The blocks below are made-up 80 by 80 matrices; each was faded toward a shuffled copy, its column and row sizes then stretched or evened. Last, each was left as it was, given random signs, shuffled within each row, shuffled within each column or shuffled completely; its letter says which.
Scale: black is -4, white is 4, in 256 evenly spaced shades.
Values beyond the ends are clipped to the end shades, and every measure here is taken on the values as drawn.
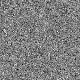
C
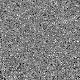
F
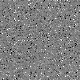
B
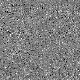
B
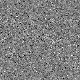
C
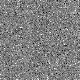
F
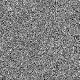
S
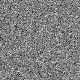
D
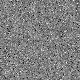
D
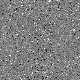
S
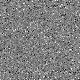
C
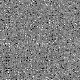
B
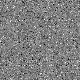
C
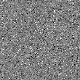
B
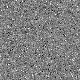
S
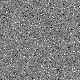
D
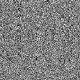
B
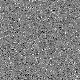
C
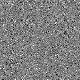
B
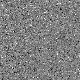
S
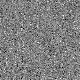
S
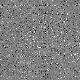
B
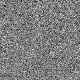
F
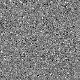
F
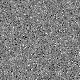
D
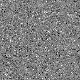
F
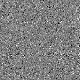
B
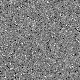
D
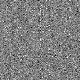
B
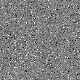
F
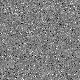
C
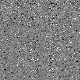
F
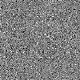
B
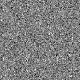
B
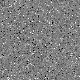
S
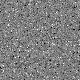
D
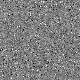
C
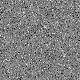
D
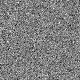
D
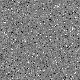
S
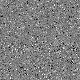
C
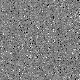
S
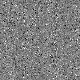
S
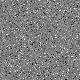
D
